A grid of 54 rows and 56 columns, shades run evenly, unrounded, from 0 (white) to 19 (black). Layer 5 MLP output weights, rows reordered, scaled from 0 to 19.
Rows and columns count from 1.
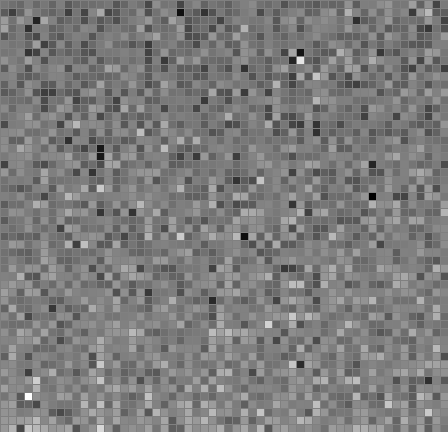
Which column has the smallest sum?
49
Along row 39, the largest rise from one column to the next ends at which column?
7
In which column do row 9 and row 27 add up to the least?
41
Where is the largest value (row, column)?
25, 47
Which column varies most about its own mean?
13
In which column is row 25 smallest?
9
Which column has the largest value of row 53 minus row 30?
30
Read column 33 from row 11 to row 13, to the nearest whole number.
12 10 9
